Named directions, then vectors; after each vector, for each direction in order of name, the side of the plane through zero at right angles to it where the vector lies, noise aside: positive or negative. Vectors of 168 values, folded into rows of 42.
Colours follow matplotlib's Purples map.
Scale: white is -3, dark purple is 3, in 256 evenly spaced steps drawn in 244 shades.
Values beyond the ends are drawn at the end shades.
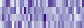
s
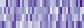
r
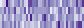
positive, positive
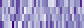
positive, negative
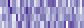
negative, positive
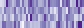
positive, positive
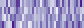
positive, negative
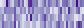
positive, positive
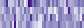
positive, positive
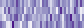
positive, negative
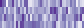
negative, negative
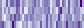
positive, negative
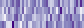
positive, negative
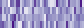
positive, negative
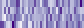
positive, negative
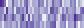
negative, negative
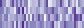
negative, negative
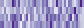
positive, negative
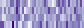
positive, negative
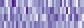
negative, negative
